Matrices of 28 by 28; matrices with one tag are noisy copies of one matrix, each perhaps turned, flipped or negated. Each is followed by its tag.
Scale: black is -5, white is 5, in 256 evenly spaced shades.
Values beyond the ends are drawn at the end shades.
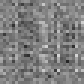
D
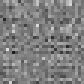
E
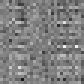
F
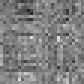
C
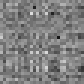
E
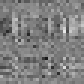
C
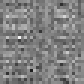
F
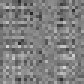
F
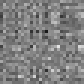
E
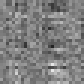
C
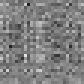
D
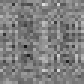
D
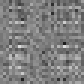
F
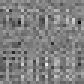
F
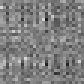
F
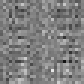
F
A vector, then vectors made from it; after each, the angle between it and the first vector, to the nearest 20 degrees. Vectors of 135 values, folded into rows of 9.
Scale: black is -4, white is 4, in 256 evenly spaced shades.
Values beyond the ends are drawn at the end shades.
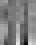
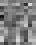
60 degrees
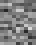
100 degrees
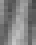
100 degrees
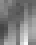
120 degrees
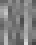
120 degrees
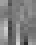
40 degrees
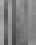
80 degrees
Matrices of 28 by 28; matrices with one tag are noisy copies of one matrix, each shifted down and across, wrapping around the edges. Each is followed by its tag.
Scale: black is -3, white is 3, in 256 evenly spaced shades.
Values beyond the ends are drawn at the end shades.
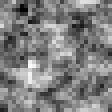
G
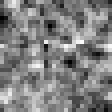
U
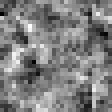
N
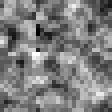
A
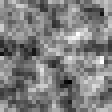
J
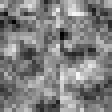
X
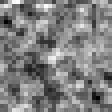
U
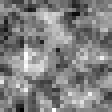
G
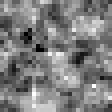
G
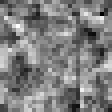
N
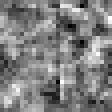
N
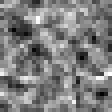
U
